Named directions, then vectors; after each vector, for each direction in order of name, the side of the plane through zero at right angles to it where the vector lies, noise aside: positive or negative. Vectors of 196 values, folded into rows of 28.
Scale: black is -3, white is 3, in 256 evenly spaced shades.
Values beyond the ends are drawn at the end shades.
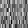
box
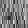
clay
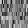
negative, negative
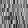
positive, positive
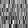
positive, positive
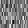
negative, negative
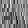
positive, positive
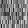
negative, positive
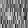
positive, negative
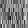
negative, positive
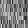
positive, negative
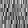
positive, positive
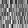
negative, negative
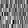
negative, negative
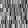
positive, negative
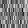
negative, positive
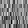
positive, positive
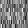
positive, negative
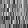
positive, positive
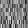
positive, negative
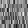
positive, positive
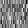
positive, negative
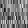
negative, positive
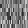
negative, positive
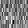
negative, negative
